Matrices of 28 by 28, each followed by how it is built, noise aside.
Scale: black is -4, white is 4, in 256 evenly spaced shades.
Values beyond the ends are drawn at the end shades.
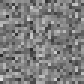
repeating rows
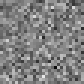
noise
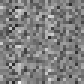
repeating rows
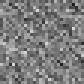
Toeplitz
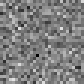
noise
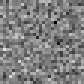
noise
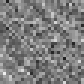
Toeplitz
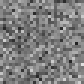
noise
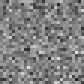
repeating columns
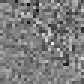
upper triangular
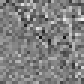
upper triangular
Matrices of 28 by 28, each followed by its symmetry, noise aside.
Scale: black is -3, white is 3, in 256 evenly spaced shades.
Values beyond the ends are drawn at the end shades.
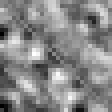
symmetric across the other diagonal.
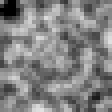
symmetric.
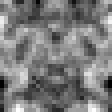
mirrored left to right.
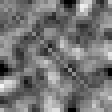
symmetric.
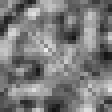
symmetric.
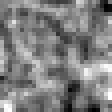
antisymmetric.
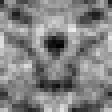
mirrored left to right.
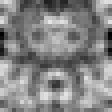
mirrored left to right.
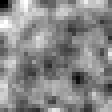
symmetric.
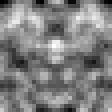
mirrored left to right.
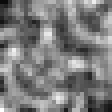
symmetric across the other diagonal.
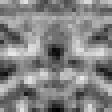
mirrored left to right.
